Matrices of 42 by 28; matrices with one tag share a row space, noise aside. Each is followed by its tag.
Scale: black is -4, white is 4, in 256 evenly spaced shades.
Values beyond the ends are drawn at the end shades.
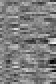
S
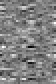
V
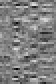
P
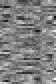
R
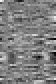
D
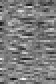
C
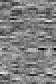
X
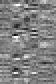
P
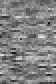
X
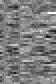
S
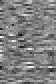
C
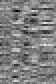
P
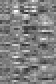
P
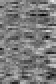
S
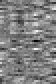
D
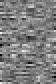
V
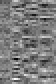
P
